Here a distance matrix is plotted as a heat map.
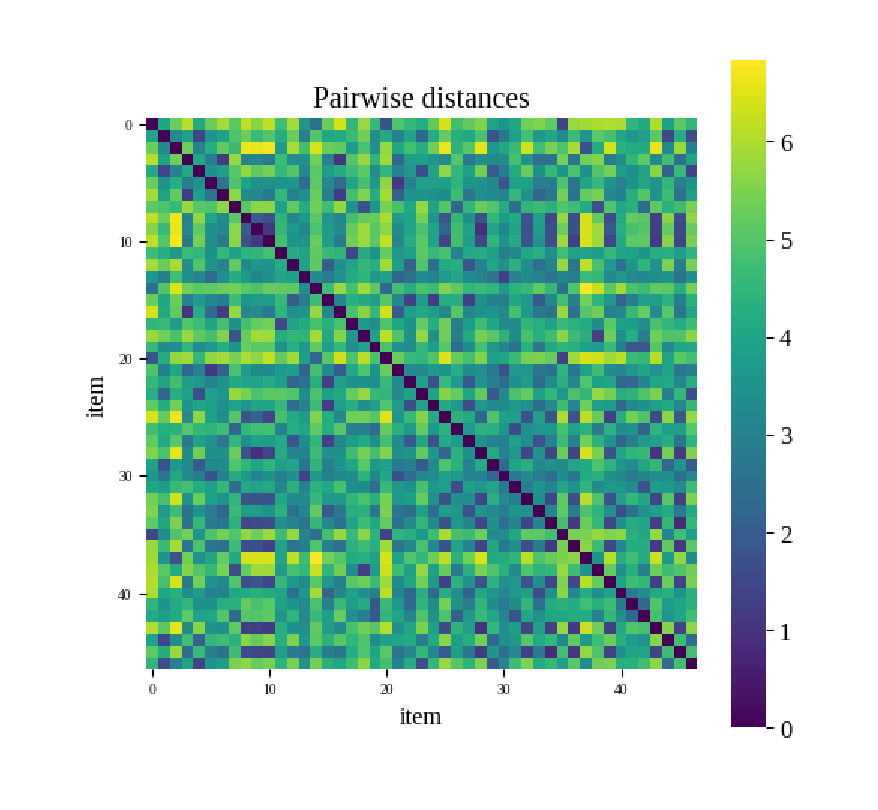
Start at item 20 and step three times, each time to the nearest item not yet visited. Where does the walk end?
14
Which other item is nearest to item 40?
33
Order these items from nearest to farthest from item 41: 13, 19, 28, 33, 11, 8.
19, 33, 13, 11, 28, 8
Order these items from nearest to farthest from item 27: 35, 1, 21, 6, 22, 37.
22, 6, 21, 1, 35, 37
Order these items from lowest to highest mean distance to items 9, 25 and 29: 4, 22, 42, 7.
22, 4, 42, 7
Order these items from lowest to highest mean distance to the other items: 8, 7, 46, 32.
32, 8, 46, 7
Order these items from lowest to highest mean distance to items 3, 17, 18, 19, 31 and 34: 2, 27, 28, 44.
27, 28, 44, 2
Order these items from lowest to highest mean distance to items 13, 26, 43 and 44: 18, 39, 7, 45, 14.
45, 39, 7, 18, 14
